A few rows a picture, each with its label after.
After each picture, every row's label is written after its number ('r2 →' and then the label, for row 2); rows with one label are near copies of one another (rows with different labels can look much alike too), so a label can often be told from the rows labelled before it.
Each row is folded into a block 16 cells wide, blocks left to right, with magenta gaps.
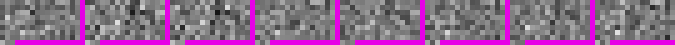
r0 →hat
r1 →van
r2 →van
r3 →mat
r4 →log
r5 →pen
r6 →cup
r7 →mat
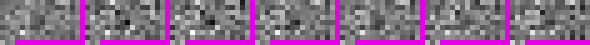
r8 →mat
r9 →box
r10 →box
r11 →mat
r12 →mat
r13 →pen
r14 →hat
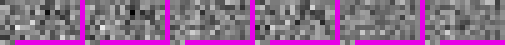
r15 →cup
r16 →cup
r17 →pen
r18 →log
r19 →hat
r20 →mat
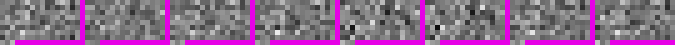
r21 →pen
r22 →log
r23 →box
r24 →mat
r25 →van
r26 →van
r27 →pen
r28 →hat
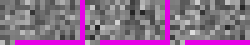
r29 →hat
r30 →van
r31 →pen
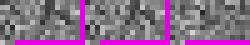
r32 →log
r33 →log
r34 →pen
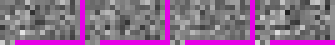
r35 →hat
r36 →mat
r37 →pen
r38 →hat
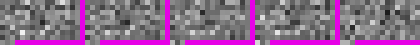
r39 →box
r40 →box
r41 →hat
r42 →hat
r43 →van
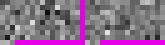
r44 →van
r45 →mat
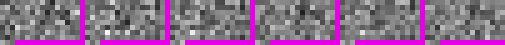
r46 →log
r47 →box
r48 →pen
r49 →cup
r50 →hat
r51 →cup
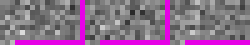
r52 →pen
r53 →cup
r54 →pen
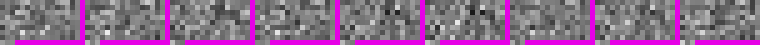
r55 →box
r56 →mat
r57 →log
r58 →box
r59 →van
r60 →van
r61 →mat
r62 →van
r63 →hat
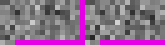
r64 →van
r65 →van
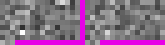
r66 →mat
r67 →pen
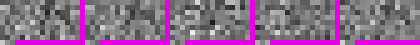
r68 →cup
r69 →cup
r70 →box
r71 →hat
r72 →log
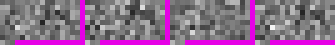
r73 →cup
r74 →log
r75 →mat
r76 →cup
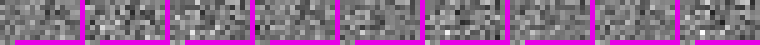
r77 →log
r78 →cup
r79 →box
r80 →log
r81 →mat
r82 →hat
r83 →pen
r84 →van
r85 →box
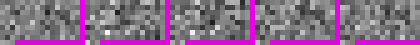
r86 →van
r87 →hat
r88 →box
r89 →log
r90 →cup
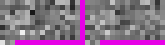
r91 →hat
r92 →hat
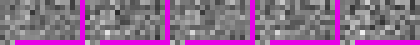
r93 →pen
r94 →hat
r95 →hat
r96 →pen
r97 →pen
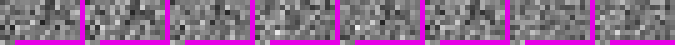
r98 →log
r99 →log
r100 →van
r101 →pen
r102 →cup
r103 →log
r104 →pen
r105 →box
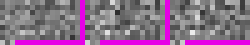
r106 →hat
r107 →hat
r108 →pen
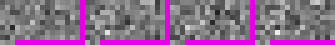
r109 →van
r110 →mat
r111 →cup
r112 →mat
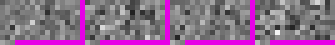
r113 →van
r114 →cup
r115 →van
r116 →mat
